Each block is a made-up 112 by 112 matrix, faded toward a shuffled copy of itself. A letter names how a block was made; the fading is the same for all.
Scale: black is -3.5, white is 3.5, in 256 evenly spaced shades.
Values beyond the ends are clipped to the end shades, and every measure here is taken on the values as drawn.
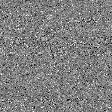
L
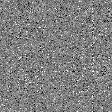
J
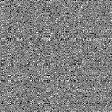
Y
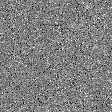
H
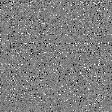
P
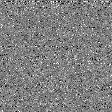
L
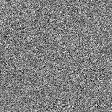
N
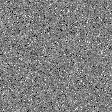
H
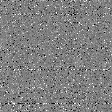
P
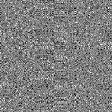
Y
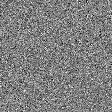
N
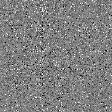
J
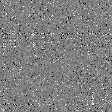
P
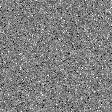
H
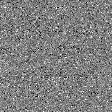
L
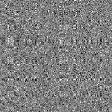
Y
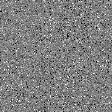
J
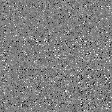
P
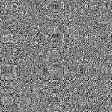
Y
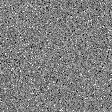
H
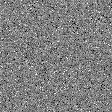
H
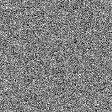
N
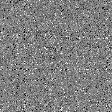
J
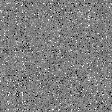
P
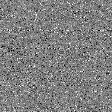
L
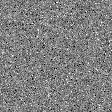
H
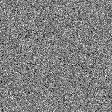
N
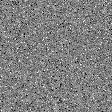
H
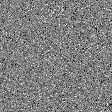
H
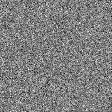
N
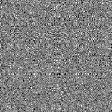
Y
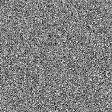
N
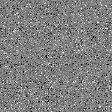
P
